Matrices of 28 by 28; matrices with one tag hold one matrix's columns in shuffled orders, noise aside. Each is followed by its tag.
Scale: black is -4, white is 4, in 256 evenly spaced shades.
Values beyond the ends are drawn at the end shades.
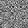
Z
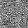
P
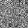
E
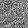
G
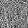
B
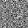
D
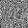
B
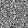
D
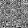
E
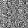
E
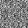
D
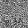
P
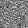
Z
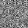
E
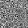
D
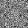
D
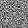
Z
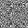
G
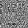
G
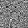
Z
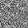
G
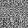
P
